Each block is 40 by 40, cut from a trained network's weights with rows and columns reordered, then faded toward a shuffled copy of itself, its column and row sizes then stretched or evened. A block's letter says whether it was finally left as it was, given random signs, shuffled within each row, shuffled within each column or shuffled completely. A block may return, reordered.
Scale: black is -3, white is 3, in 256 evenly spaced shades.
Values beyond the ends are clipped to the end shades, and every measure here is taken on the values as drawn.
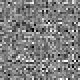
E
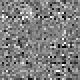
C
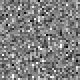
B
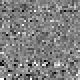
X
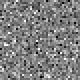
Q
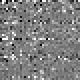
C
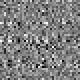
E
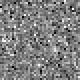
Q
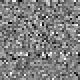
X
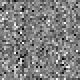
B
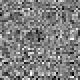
E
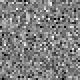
X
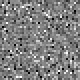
Q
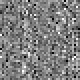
B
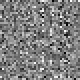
C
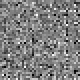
C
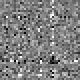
C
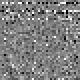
C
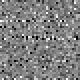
X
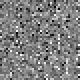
B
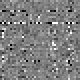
C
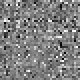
C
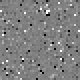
Q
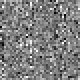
B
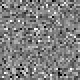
X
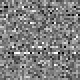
X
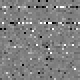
X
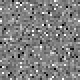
Q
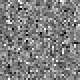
B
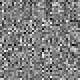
E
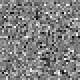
X
